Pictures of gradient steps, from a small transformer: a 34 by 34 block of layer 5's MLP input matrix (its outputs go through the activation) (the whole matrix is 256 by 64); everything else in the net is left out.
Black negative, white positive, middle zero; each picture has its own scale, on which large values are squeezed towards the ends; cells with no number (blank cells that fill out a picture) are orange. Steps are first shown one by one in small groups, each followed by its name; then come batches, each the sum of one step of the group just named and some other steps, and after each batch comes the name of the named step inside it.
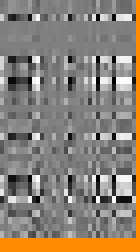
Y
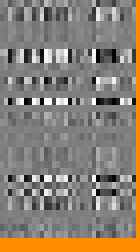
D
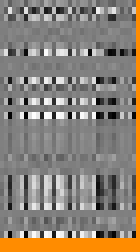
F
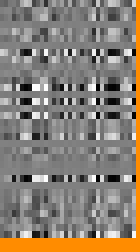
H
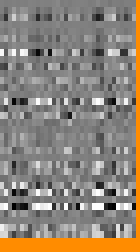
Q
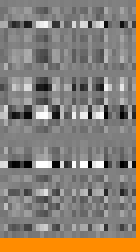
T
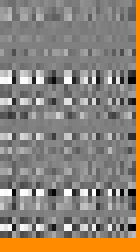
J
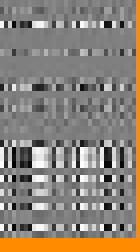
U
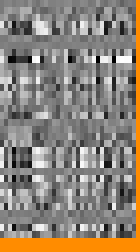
U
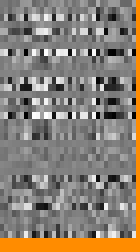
H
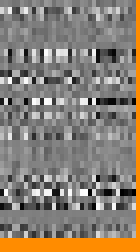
D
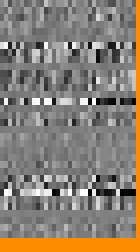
D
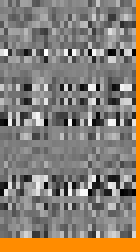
H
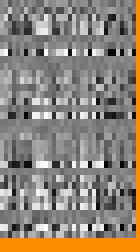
F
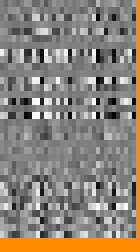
Q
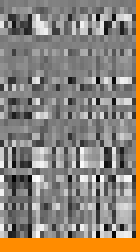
U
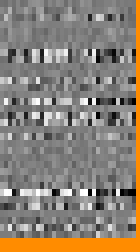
J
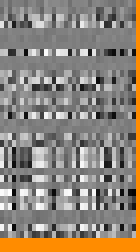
U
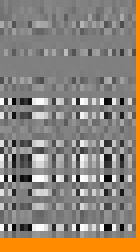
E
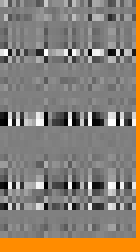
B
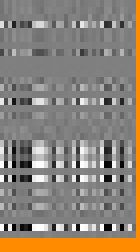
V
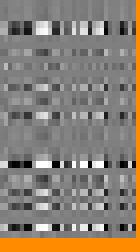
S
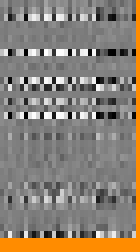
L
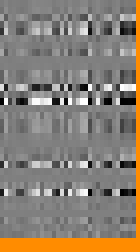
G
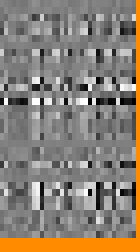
G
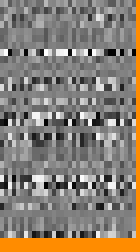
B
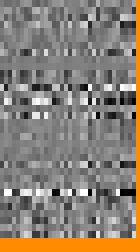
G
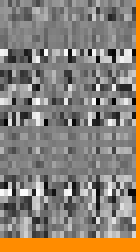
B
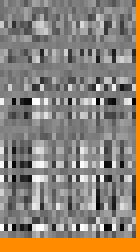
V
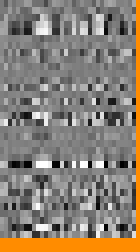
S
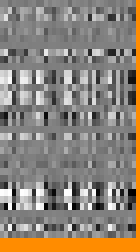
B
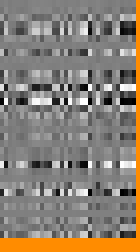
G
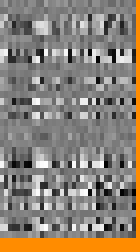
S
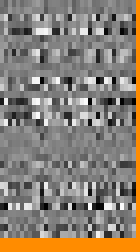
G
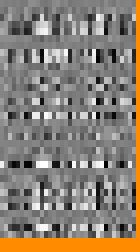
S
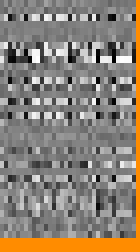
L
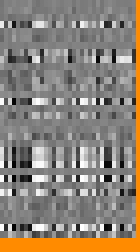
V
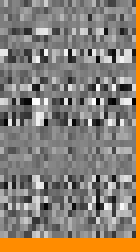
B
